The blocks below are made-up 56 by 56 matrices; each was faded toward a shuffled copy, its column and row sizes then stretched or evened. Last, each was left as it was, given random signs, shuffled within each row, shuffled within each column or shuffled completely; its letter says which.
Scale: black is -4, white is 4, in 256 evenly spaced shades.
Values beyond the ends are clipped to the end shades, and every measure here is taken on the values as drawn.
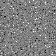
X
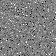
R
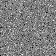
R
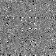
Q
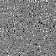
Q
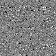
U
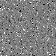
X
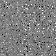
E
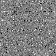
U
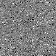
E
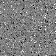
X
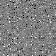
Q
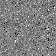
X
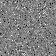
R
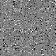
Q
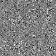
E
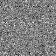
U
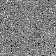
X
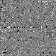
E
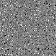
Q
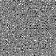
Q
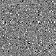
Q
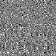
Q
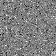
R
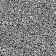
R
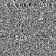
Q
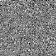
E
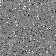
R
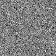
X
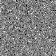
U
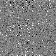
E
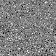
U
